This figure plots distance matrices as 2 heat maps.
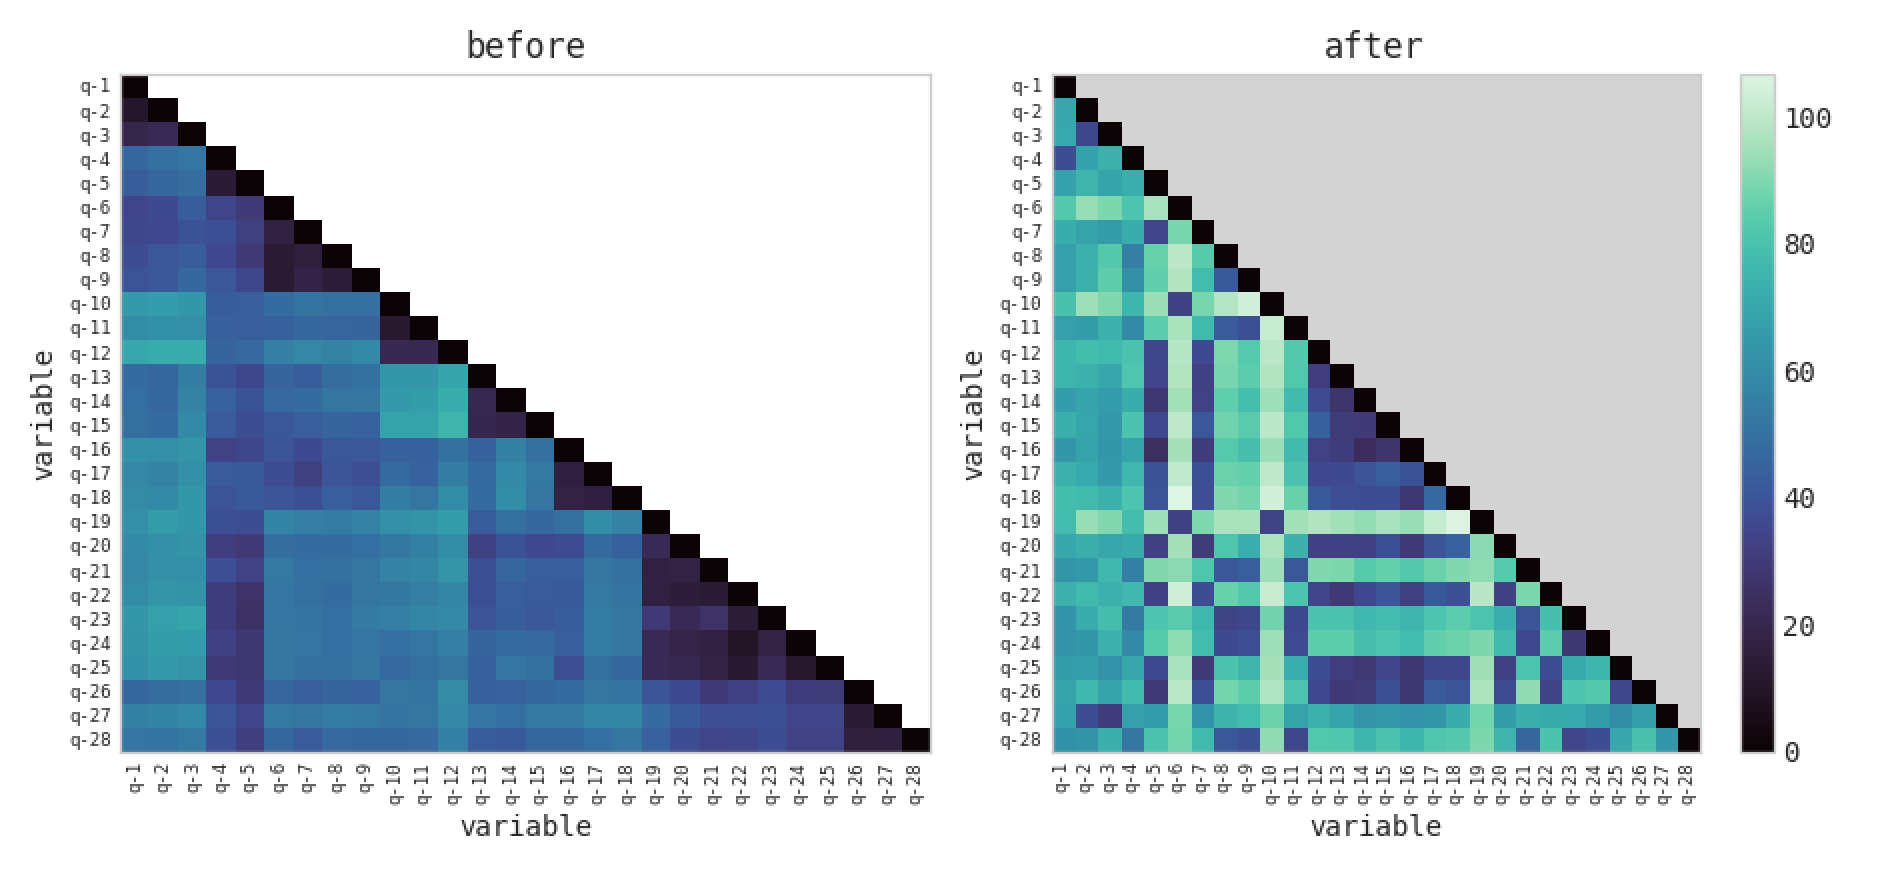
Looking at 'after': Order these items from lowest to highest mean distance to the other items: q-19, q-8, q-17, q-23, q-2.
q-17, q-23, q-2, q-8, q-19
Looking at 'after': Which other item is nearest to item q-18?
q-16
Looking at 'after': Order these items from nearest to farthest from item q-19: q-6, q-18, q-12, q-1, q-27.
q-6, q-1, q-27, q-12, q-18
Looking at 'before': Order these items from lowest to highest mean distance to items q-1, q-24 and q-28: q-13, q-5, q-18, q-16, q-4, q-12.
q-5, q-4, q-13, q-16, q-18, q-12
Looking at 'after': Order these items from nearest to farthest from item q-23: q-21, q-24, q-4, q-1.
q-24, q-21, q-4, q-1
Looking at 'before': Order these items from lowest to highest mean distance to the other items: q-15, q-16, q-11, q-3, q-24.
q-24, q-16, q-15, q-11, q-3
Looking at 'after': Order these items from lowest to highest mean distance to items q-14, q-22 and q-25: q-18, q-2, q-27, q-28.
q-18, q-27, q-2, q-28
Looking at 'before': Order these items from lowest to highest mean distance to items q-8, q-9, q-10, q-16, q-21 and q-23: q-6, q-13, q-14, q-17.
q-6, q-17, q-13, q-14
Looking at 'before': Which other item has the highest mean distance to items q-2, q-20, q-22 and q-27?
q-12
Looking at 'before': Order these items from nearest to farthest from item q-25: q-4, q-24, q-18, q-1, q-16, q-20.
q-24, q-20, q-4, q-16, q-18, q-1
